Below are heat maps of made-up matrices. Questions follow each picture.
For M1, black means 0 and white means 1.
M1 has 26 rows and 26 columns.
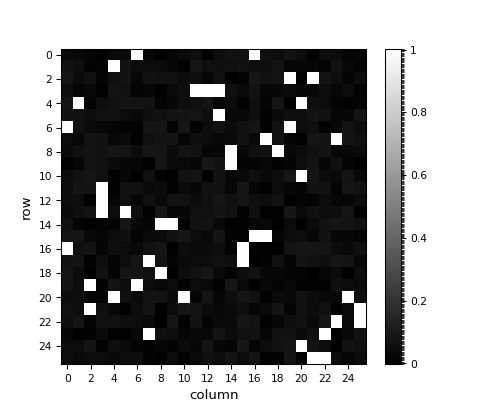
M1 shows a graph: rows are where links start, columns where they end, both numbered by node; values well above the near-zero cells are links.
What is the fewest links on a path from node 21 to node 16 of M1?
5
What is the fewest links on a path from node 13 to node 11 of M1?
2
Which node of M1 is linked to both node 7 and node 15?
node 17
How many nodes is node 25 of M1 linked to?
2
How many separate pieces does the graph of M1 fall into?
4
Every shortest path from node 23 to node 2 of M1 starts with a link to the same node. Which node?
node 22
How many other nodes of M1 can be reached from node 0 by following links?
11
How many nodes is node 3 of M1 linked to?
3
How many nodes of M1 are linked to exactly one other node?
8
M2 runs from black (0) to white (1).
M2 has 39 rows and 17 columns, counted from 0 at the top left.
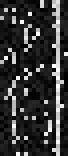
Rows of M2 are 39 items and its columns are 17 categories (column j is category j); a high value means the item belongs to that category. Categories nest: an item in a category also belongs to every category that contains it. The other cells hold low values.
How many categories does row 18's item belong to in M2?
3
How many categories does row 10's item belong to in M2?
2
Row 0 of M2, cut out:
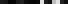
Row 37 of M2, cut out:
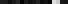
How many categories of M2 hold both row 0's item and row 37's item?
2
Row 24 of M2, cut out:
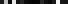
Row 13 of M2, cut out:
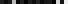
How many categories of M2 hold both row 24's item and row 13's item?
2
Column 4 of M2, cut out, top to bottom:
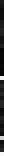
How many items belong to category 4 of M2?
3
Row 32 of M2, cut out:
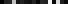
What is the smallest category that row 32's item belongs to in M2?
12
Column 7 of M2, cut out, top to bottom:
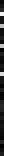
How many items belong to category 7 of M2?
4
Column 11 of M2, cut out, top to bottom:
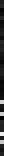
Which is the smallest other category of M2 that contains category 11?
3
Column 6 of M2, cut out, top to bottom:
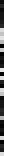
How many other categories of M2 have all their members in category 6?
4
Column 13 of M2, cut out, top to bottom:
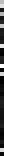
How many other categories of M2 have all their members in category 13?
2
